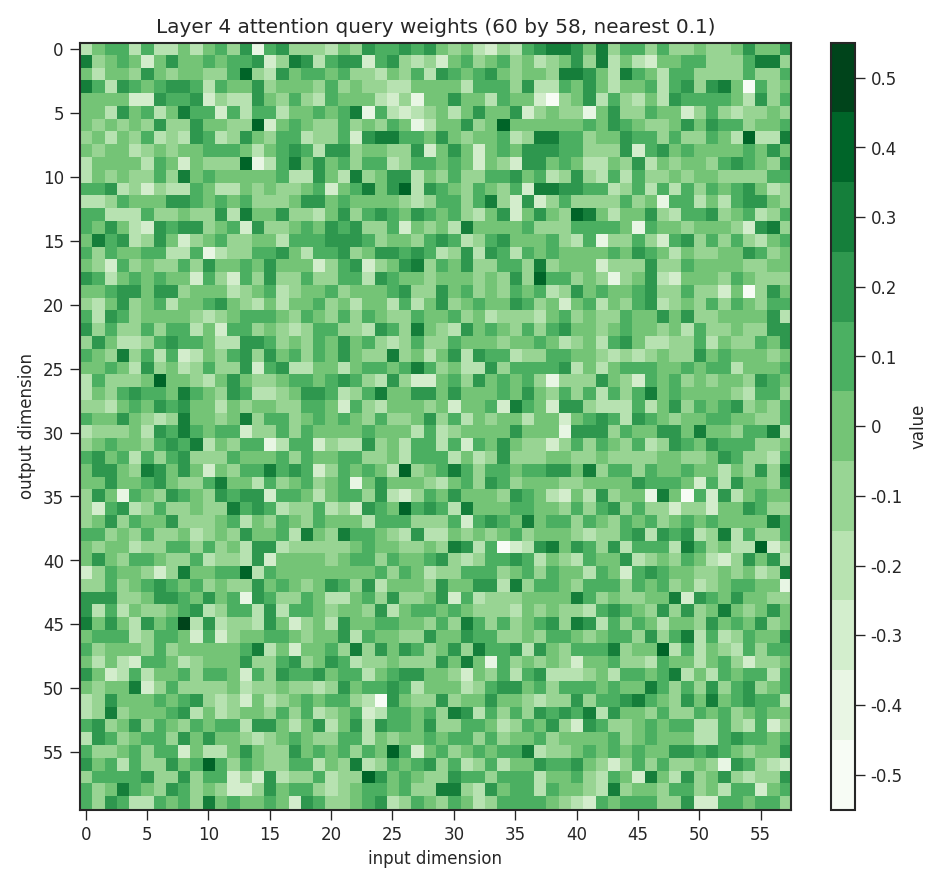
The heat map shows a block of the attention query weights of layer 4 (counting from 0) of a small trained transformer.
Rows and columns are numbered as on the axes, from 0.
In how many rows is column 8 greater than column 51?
35
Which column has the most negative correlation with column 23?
22
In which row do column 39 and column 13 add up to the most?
2
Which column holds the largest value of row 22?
27
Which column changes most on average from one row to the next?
13
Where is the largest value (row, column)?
45, 8
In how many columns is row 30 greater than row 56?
27
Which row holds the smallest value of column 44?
41
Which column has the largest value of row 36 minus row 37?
31
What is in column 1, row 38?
0.1
